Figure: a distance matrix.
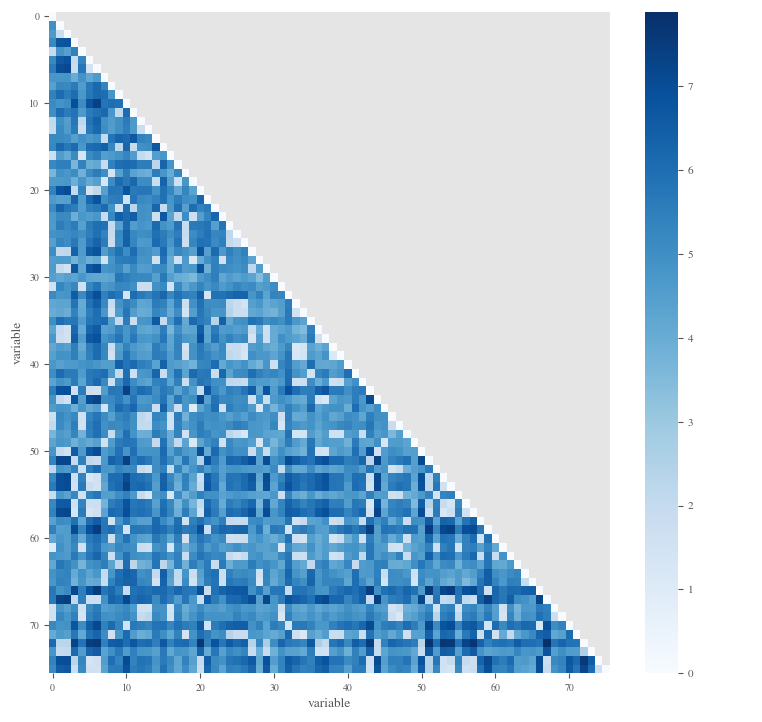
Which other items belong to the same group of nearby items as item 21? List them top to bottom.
10, 32, 59, 66, 70
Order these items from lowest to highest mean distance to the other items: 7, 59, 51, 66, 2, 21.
7, 2, 21, 51, 59, 66
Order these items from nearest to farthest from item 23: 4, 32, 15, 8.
4, 8, 32, 15
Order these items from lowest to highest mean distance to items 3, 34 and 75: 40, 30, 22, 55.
30, 40, 55, 22
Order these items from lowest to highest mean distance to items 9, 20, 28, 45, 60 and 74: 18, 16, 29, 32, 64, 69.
64, 18, 16, 69, 29, 32
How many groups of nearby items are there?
8
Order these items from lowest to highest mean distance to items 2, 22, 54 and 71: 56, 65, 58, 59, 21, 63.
63, 58, 56, 65, 21, 59
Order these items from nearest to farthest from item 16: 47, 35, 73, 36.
47, 36, 73, 35
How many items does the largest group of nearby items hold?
15
